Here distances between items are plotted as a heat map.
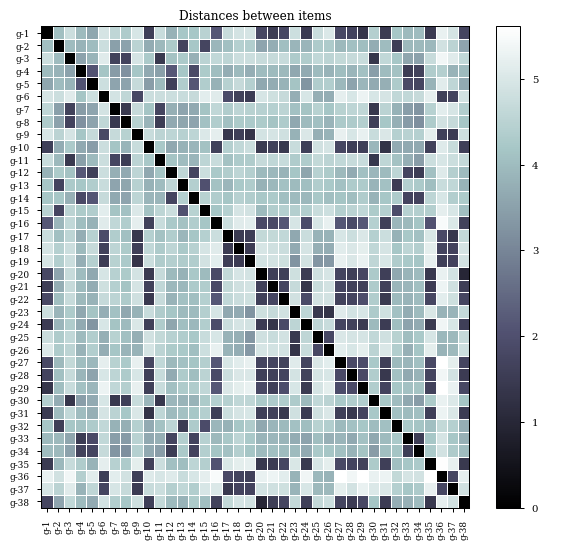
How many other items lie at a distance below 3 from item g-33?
5
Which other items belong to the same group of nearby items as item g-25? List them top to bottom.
g-23, g-26
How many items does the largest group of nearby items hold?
13
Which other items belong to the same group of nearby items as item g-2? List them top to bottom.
g-13, g-15, g-32
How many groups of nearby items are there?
6
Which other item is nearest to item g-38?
g-20
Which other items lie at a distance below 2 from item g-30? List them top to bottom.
g-3, g-7, g-8, g-11
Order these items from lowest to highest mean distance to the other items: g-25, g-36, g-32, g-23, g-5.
g-5, g-32, g-23, g-25, g-36
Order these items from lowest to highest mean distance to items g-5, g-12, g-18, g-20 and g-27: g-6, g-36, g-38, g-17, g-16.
g-38, g-16, g-17, g-6, g-36
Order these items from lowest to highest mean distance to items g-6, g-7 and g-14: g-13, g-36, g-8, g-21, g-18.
g-8, g-18, g-36, g-13, g-21
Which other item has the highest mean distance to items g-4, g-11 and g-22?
g-36
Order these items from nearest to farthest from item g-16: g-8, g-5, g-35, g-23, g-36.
g-35, g-5, g-8, g-23, g-36
